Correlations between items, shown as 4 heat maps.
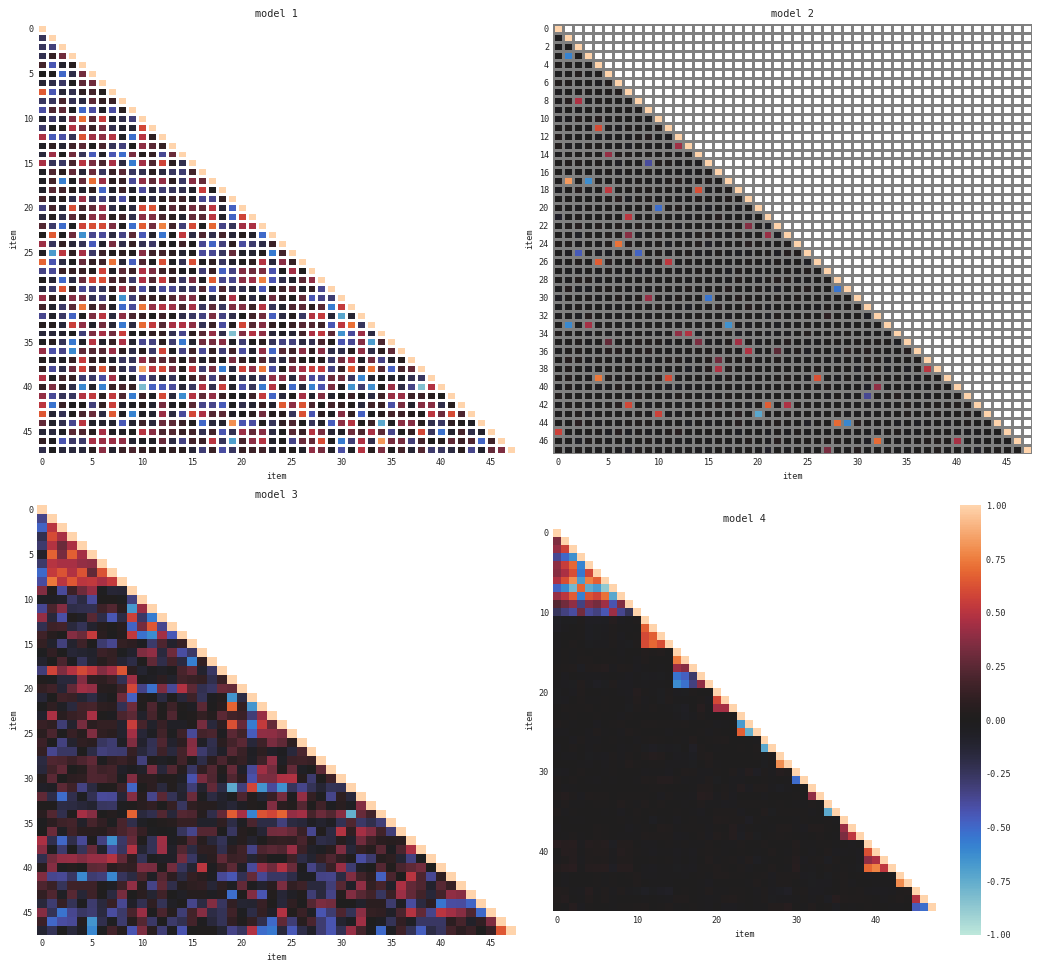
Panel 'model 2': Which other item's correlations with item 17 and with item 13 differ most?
1
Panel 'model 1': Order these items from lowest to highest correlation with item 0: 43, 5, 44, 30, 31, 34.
34, 5, 31, 44, 30, 43
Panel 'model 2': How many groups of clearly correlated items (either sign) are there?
16
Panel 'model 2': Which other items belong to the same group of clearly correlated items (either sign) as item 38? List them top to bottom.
16, 37
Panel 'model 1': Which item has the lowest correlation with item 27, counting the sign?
40
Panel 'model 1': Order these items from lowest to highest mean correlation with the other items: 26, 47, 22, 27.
47, 27, 26, 22
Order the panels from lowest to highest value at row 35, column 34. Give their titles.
model 4, model 3, model 2, model 1
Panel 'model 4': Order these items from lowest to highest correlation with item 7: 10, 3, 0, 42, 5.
5, 0, 42, 10, 3
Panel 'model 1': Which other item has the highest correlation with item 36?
12
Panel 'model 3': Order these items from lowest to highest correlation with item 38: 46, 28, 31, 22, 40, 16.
46, 31, 28, 16, 22, 40
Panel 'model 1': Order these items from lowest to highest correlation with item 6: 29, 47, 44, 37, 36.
29, 44, 37, 36, 47
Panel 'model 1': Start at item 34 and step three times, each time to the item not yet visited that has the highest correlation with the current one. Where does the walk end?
22
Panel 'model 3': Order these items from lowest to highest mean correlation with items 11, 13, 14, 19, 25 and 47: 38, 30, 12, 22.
12, 38, 30, 22
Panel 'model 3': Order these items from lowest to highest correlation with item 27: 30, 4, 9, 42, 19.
30, 42, 4, 9, 19
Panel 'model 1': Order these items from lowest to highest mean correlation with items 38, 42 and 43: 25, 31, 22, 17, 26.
17, 25, 31, 22, 26
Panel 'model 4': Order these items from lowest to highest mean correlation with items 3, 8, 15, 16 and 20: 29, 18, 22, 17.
18, 29, 22, 17
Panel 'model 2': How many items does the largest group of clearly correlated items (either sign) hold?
4
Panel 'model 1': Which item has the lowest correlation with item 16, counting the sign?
44
